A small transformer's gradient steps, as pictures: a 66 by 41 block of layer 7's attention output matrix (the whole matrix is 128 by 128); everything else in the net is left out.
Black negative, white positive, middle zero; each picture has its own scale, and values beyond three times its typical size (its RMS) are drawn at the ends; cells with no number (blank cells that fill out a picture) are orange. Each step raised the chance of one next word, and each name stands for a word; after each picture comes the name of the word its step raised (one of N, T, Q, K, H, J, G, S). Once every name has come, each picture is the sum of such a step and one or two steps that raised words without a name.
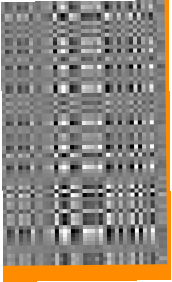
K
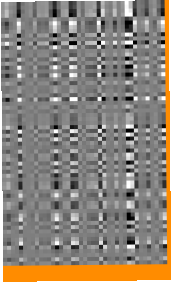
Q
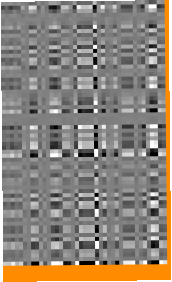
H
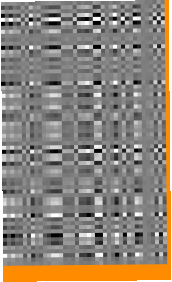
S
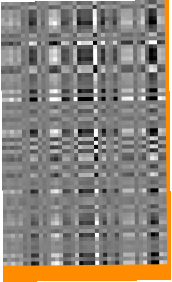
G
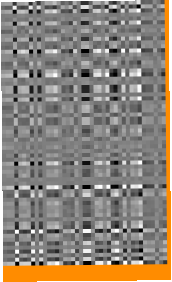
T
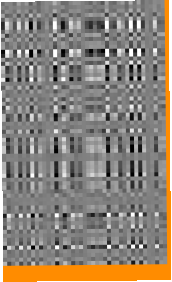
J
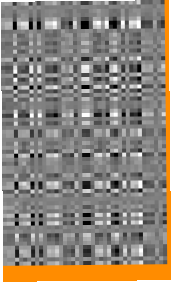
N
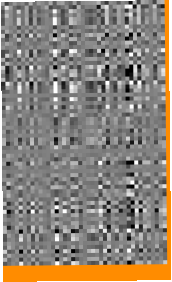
T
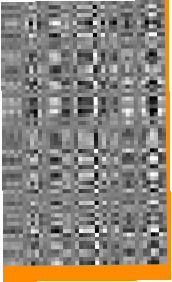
N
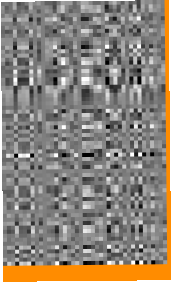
H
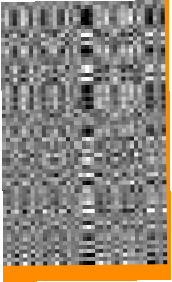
G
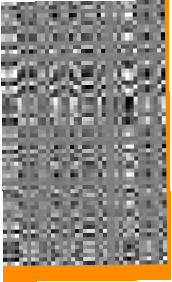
T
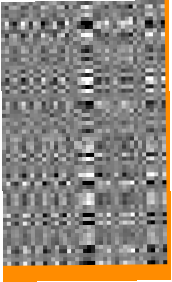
N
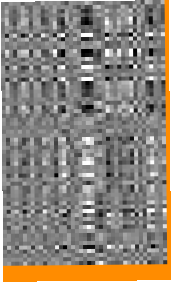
J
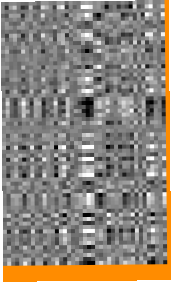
K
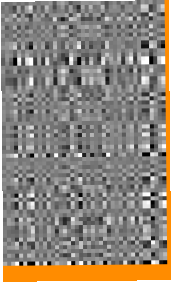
H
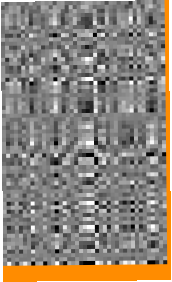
H
